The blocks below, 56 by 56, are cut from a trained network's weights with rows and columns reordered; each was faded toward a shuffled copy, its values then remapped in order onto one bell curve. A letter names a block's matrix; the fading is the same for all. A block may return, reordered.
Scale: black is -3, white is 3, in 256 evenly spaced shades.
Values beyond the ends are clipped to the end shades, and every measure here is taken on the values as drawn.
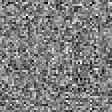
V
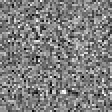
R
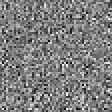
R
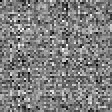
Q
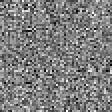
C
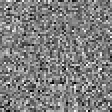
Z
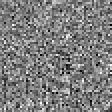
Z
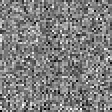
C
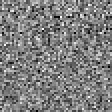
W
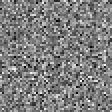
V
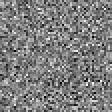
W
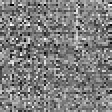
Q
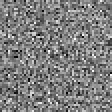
V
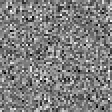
V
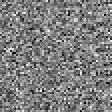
C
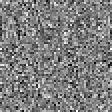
Z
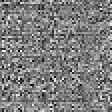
Q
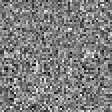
Z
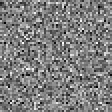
Z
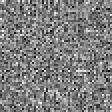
W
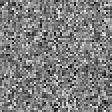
V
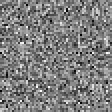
V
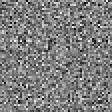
R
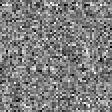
C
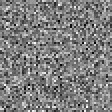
R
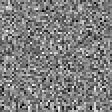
V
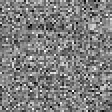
C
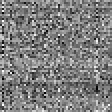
Q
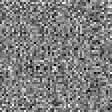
C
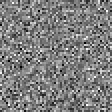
C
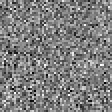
Z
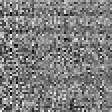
Q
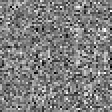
V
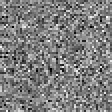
Z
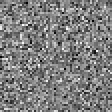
C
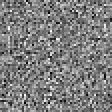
V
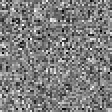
Z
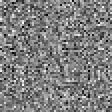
V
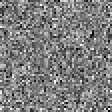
V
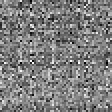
Q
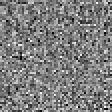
V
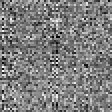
Q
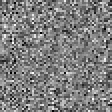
V
